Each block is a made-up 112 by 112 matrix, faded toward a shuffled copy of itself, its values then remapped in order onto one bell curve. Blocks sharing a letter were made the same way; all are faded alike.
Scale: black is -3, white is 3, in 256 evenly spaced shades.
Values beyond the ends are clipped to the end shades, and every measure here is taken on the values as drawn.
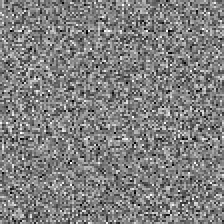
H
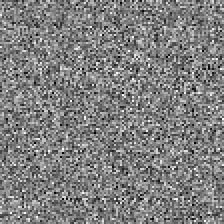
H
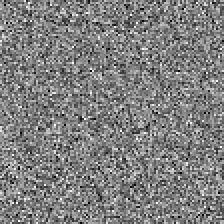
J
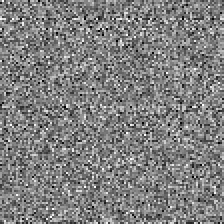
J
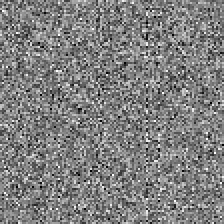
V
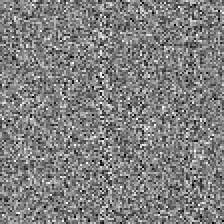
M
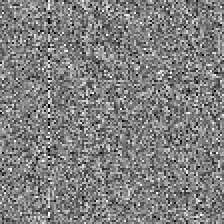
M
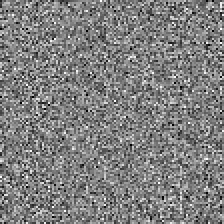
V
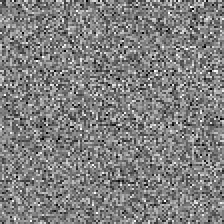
J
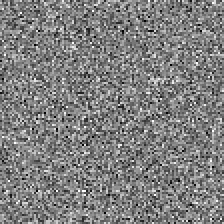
H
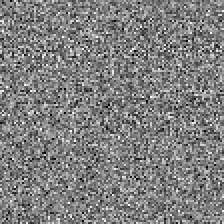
H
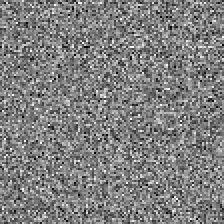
H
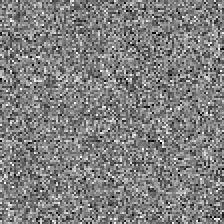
H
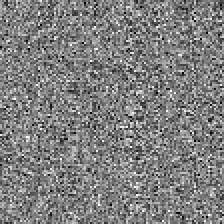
V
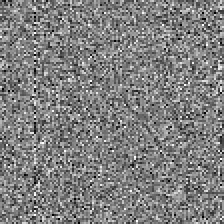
M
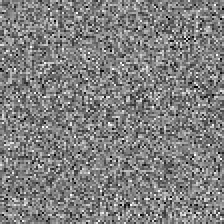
J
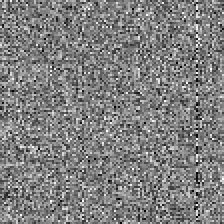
V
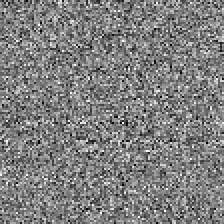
H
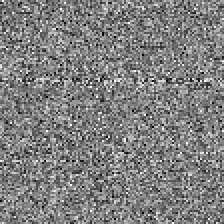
J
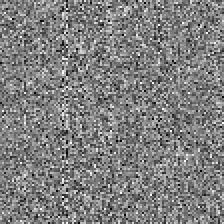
M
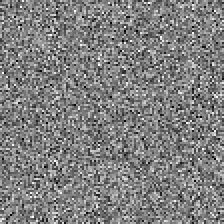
M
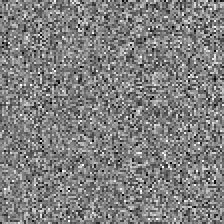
V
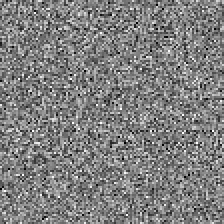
J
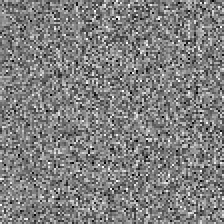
M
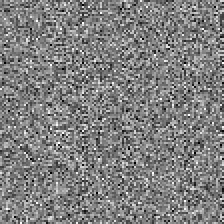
V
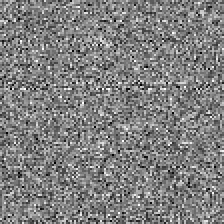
J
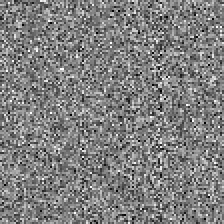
M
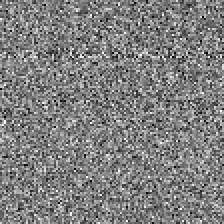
J
